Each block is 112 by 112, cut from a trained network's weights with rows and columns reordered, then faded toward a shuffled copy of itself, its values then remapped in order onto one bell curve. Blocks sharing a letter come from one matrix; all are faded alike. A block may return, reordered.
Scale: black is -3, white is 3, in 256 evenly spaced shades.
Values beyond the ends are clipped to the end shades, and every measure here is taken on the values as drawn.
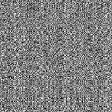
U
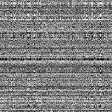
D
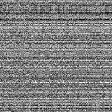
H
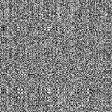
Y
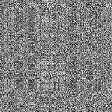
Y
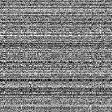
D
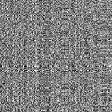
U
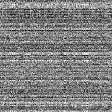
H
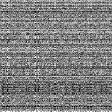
D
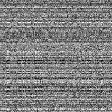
H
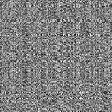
U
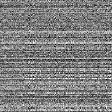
D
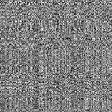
U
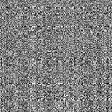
U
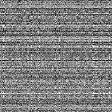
D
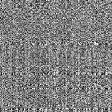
U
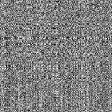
U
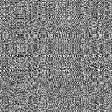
Y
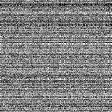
H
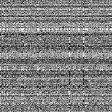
D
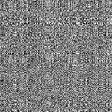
U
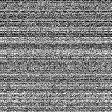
H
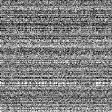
H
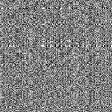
Y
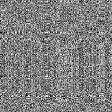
Y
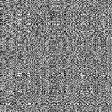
Y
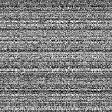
H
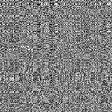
Y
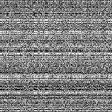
H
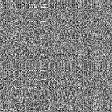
Y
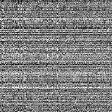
D
